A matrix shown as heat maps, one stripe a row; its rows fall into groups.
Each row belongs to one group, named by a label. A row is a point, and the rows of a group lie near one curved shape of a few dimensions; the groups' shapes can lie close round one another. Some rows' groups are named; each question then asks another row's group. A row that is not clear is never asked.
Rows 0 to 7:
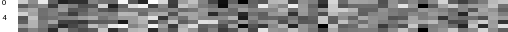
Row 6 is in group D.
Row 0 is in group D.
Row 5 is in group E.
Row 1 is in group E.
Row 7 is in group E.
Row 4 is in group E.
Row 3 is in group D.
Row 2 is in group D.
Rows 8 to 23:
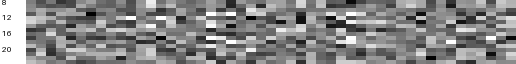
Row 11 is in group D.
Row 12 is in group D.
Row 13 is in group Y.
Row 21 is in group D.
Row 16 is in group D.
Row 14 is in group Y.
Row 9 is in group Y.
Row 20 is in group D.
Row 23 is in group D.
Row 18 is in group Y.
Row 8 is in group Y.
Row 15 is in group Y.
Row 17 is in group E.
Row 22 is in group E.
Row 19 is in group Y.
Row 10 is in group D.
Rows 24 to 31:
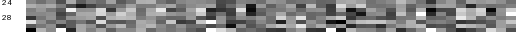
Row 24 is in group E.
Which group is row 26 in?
E
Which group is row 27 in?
D
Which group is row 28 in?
Y
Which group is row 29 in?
Y
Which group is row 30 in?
Y
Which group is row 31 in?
E
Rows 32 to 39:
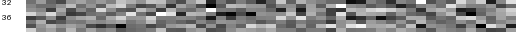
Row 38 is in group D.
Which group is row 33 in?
Y
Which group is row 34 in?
Y
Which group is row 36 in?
Y
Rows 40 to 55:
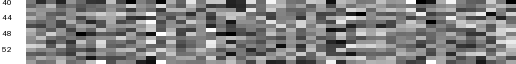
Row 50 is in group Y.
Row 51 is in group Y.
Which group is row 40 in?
E
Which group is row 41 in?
D
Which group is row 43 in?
D
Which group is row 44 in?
Y
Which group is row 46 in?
Y
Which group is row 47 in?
Y
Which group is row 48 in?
D
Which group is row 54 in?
D
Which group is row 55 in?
E
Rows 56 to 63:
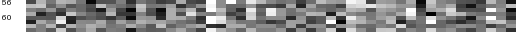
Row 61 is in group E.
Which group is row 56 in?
D
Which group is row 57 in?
Y
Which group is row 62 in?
E
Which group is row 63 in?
E
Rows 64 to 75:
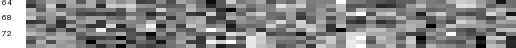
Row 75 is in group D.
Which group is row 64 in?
Y
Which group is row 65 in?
Y
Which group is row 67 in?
D
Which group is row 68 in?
E
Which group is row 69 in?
Y
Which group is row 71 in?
Y
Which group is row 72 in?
Y
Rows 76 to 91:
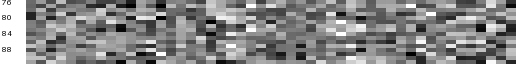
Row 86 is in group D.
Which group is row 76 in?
E
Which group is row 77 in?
E
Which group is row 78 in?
D
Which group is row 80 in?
D
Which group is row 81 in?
Y
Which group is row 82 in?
D
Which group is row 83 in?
D
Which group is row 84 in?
Y
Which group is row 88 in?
D
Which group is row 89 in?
E
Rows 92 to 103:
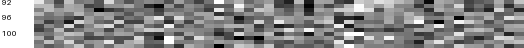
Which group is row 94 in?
D
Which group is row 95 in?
E
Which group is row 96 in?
Y
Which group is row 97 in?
E
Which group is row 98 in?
E
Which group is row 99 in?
Y
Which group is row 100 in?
Y
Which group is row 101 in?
D
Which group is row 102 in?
E
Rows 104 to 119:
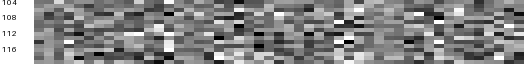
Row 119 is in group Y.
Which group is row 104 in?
D
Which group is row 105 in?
D
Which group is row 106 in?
Y
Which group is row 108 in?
E
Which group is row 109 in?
E
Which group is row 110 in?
Y
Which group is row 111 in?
E
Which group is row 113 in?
Y
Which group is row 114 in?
E
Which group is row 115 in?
D
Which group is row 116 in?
E
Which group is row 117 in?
D
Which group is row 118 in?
E
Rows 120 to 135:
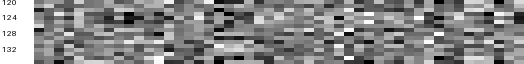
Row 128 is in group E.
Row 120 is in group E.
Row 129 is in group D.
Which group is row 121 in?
D
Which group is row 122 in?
Y
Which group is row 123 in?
D
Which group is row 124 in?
E
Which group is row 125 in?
D
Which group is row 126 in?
E
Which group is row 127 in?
Y
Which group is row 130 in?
D
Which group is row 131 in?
E
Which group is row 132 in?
D
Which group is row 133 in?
E
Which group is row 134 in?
E
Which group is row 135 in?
D
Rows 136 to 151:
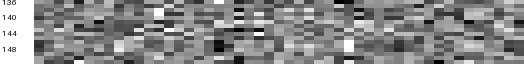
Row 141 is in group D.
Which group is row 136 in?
Y
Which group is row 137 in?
E
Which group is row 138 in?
Y
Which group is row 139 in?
D
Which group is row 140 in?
Y
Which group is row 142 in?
E
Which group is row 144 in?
D
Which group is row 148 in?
Y
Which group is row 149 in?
E
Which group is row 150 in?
Y
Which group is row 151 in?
E
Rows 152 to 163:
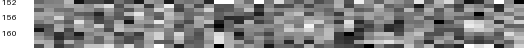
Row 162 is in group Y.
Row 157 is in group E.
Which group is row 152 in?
E
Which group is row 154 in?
E
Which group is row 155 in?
D
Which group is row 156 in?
D
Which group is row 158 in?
Y
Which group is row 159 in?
Y
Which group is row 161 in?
Y
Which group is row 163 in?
D
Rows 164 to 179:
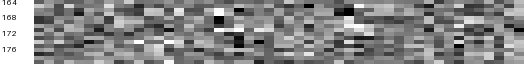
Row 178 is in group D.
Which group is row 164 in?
D
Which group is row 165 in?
Y
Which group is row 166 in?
Y
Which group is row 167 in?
Y
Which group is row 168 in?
Y
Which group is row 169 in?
Y
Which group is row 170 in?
Y
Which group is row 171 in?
D
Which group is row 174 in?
D
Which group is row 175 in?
Y
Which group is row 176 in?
D
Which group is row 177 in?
Y
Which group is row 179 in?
E
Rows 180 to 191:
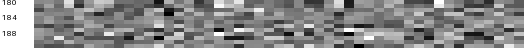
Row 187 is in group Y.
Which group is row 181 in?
E
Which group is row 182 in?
D
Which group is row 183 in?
E
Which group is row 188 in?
Y
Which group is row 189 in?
D
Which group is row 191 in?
Y
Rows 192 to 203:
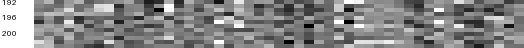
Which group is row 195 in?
E
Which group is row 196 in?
E
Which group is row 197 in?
E
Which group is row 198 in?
Y
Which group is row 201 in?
E
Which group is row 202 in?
Y
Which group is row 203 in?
D
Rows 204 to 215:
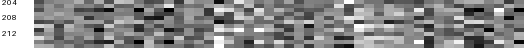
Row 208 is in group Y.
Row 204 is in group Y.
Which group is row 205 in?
E
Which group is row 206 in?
E
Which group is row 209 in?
Y
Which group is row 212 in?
D
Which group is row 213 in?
Y
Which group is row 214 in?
E
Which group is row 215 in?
Y
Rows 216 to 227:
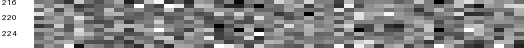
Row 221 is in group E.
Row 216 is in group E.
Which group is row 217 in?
D
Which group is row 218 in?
E
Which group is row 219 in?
Y
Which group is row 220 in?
D
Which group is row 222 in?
Y
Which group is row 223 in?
E
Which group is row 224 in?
D
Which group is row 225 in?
E
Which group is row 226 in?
D
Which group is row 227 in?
E
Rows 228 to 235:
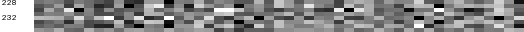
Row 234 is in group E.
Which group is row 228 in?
E
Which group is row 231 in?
E
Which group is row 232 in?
E
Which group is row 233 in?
E
